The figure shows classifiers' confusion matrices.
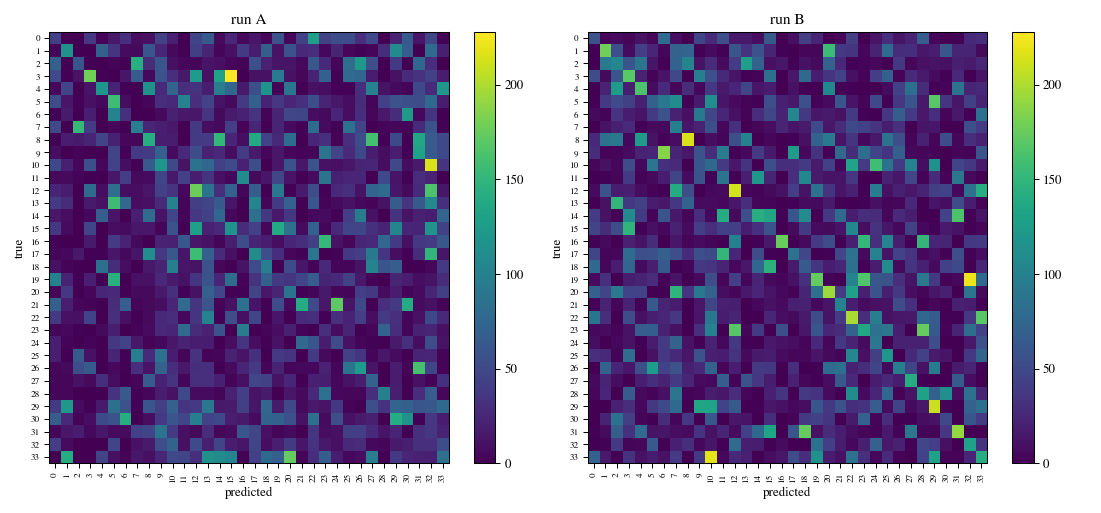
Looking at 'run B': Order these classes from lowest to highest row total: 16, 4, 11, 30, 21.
21, 30, 11, 4, 16
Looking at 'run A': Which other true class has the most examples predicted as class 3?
12
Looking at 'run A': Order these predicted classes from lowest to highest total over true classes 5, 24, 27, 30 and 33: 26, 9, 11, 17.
26, 9, 17, 11
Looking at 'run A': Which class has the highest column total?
32
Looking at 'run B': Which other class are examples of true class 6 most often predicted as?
17
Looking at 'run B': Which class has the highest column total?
22
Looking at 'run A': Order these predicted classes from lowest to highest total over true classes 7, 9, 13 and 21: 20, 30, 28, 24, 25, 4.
4, 28, 20, 25, 30, 24
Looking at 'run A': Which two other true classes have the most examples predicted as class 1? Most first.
33, 29
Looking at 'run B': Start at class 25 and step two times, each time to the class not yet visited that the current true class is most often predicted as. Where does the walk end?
33
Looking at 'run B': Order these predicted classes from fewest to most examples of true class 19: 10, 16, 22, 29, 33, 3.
16, 3, 29, 10, 33, 22
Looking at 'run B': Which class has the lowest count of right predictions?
13
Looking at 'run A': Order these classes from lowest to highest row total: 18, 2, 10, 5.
18, 2, 5, 10
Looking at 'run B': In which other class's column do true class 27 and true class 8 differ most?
4
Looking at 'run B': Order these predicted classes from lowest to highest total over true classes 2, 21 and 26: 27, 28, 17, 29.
28, 17, 27, 29
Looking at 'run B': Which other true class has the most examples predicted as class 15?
18
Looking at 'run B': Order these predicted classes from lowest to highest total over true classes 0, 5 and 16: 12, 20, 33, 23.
20, 33, 12, 23
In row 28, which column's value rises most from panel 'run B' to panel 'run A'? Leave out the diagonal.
23
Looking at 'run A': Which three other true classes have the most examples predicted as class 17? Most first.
8, 13, 14
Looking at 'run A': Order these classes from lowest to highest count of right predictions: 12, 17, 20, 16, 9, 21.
16, 9, 20, 17, 21, 12
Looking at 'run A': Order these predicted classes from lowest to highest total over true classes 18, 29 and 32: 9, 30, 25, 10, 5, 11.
25, 11, 30, 9, 5, 10
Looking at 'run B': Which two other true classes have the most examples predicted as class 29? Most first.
5, 33
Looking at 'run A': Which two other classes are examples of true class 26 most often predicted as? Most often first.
31, 25
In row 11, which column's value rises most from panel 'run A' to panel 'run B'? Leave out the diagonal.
14
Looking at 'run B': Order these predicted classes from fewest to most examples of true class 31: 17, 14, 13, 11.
11, 13, 17, 14
